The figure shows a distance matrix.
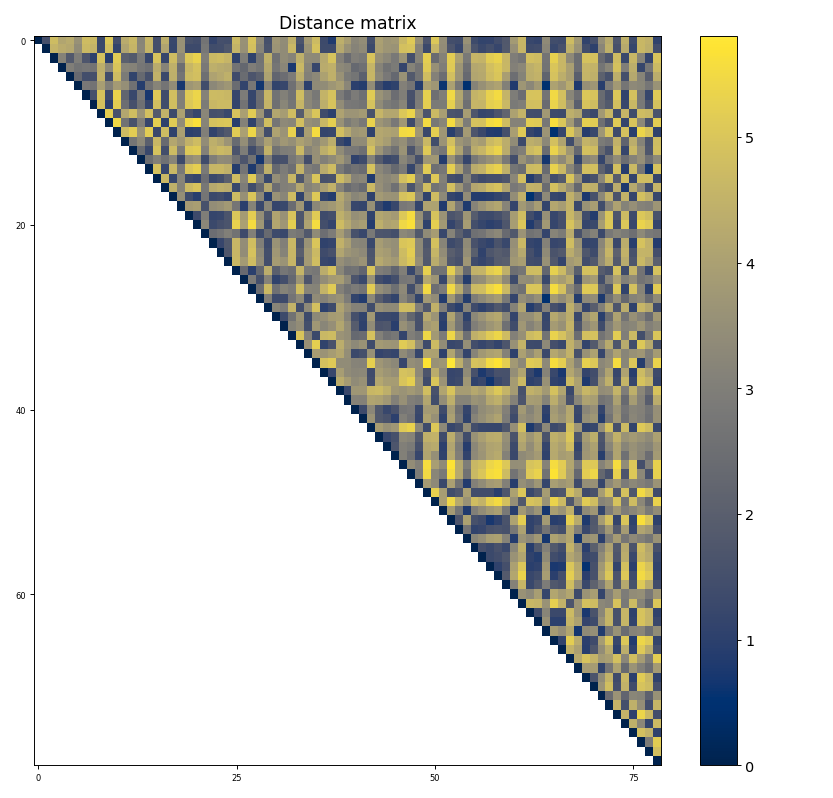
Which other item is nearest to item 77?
14
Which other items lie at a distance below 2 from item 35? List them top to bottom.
3, 32, 46, 76
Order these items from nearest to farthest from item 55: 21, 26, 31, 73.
73, 21, 31, 26
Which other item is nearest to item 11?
39
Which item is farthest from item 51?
67
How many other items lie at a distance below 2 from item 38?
5
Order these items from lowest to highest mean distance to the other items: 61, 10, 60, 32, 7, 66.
60, 66, 10, 7, 32, 61
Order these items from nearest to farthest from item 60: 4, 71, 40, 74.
71, 40, 4, 74
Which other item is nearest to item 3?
32
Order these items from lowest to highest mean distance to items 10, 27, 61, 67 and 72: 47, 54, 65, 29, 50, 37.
50, 47, 54, 29, 37, 65
